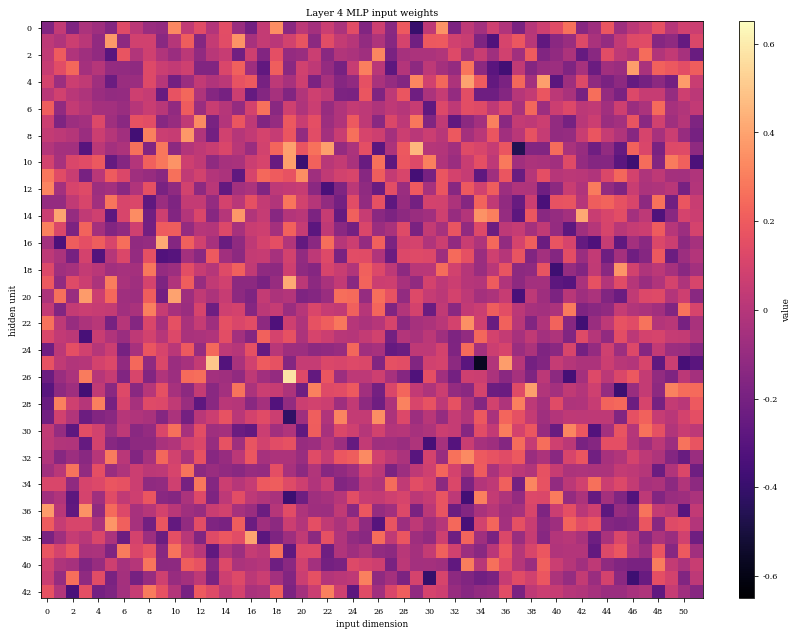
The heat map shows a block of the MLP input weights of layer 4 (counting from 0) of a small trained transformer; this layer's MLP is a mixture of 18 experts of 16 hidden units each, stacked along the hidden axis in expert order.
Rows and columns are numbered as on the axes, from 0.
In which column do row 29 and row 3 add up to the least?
19
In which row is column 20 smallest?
10
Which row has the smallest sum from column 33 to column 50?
25
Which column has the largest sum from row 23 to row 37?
47
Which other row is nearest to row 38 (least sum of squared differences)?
24
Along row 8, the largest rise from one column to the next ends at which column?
8
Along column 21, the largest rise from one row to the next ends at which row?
27
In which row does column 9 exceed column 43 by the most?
16
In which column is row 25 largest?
13
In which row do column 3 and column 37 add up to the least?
9
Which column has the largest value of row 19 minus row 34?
11
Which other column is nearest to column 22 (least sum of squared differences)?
28
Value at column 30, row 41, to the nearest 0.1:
-0.4
